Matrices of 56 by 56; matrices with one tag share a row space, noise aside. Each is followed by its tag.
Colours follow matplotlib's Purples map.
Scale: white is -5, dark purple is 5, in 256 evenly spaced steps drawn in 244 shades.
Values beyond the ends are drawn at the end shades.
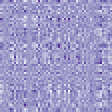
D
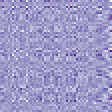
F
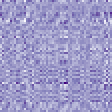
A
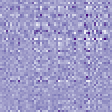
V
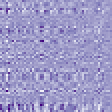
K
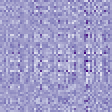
V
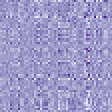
V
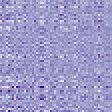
K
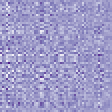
K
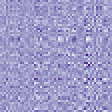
V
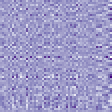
F
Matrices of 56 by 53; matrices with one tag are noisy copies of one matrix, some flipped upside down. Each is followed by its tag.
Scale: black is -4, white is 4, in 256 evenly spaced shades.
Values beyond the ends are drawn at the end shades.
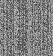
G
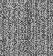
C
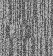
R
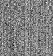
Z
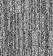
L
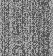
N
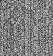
Z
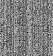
G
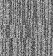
R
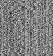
Z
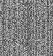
C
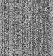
N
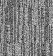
L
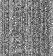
N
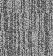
L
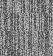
L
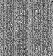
G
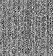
C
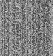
N
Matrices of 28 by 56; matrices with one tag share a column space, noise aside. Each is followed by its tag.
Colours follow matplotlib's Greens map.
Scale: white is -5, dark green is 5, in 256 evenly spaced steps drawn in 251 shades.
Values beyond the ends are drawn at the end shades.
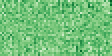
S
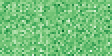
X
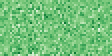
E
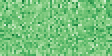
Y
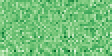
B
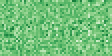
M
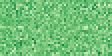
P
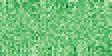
S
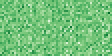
X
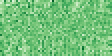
S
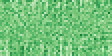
S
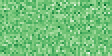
P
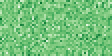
Y
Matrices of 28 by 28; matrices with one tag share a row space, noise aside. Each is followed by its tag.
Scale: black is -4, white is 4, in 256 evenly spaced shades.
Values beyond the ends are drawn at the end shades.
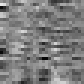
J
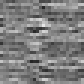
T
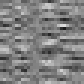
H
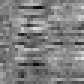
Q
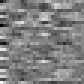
J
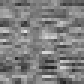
H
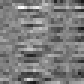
Q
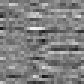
T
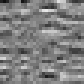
H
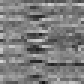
T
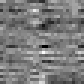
T
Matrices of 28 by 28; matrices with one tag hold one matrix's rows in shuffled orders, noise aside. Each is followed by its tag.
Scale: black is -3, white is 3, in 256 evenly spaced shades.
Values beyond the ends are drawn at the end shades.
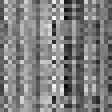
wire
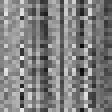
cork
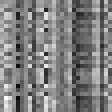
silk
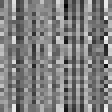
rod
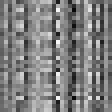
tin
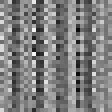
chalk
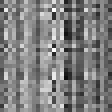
wire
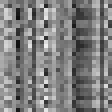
silk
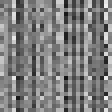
rod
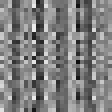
chalk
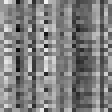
silk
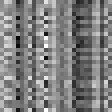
silk
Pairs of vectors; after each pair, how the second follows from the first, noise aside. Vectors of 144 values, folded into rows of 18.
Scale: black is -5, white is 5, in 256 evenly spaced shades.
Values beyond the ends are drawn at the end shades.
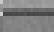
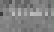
negated, partly zeroed.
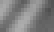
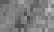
negated, partly zeroed.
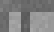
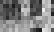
wrapped around, negated, scaled up.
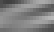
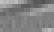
negated, partly zeroed.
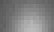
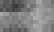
wrapped around, negated.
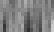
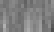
negated, shrunk.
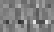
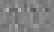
reversed, shrunk.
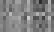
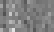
reversed, negated, partly zeroed.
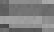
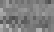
negated, partly zeroed.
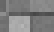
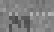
negated, partly zeroed.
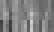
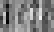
wrapped around, negated, scaled up.
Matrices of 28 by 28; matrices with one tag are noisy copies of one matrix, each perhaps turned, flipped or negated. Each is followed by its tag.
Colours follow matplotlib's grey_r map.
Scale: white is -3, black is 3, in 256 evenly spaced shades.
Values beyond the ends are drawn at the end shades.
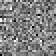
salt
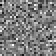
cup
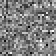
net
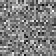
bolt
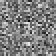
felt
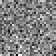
salt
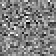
felt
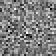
felt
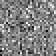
felt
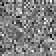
cup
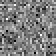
net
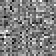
bolt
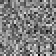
salt
